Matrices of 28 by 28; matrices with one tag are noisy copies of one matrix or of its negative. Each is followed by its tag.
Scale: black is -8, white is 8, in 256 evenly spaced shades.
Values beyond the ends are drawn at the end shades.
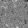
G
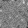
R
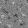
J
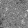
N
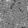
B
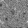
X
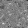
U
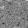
U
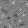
J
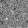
X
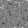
U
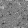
U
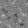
J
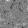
B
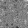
G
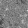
N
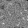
U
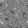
X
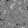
B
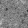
N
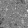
N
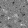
J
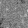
N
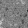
N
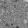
G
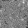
R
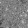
N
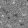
J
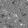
J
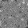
R
